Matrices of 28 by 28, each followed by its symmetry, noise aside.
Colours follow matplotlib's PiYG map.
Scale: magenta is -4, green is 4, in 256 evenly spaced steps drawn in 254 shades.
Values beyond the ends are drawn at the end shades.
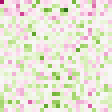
mirrored left to right.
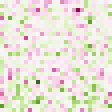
mirrored left to right.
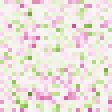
mirrored left to right.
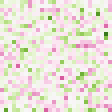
no symmetry.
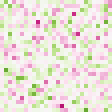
symmetric across the other diagonal.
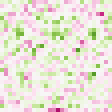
mirrored left to right.
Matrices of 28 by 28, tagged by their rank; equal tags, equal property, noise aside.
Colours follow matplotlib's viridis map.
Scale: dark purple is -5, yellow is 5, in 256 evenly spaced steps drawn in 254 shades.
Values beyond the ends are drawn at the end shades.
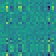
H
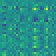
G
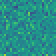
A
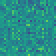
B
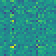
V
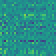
V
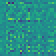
B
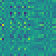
V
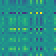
H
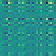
H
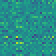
V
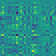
V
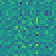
A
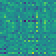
V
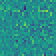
B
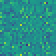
B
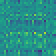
G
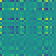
H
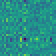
G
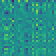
V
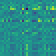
G
